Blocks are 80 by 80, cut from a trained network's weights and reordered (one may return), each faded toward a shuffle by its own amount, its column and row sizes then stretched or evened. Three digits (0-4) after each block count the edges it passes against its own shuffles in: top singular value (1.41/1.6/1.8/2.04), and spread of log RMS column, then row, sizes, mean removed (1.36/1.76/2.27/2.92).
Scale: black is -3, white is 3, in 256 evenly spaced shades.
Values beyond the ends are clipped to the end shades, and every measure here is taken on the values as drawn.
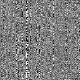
3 4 0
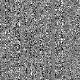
0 4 0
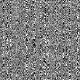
3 4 0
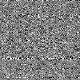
2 2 4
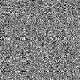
4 1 2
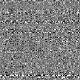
3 2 4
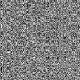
4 3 1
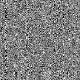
1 3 0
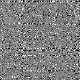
4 3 3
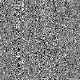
0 4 0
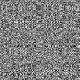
4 0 3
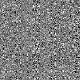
1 4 1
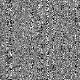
0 4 0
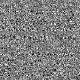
0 0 3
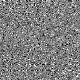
3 0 1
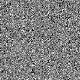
1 3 1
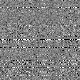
4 1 4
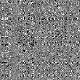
4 3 2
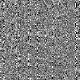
3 4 1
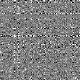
2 3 4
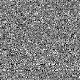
1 0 3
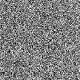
1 1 0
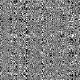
3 4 3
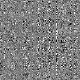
0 4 3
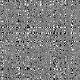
4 4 3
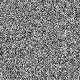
2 1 0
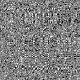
4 1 2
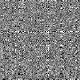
3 3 3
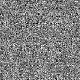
2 0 2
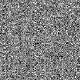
1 2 2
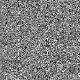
2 3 1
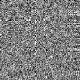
3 2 1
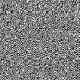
4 1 1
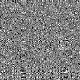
4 1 2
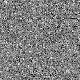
2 0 1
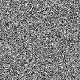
1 1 0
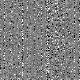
3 4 0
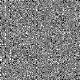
1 3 2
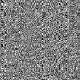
4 3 0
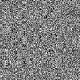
3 2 0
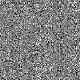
1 3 1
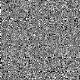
0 3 3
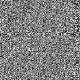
2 3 1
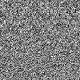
2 0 0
